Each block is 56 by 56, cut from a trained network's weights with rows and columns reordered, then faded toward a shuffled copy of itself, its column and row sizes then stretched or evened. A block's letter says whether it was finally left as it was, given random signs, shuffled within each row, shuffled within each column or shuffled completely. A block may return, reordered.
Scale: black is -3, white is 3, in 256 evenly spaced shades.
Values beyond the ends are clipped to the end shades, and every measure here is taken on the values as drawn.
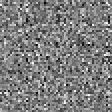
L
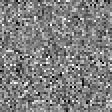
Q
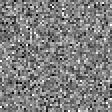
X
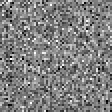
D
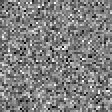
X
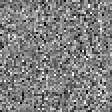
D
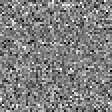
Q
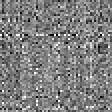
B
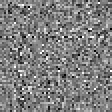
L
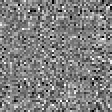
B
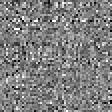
B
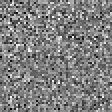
L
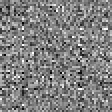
B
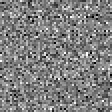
Q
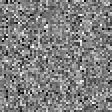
D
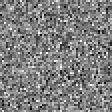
X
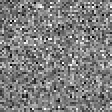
L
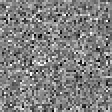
L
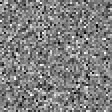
D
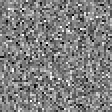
X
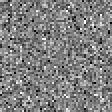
D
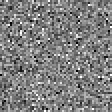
D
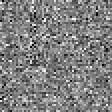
L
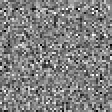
L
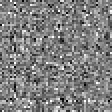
B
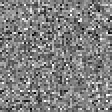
L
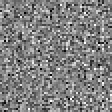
L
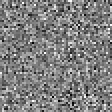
L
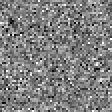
Q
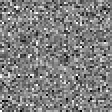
L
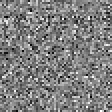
L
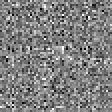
B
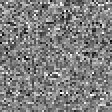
Q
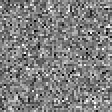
Q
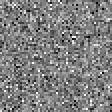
X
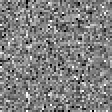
D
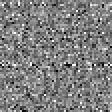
Q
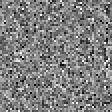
D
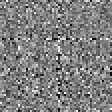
B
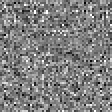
B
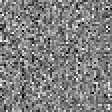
D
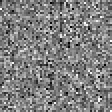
D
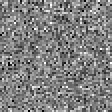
Q
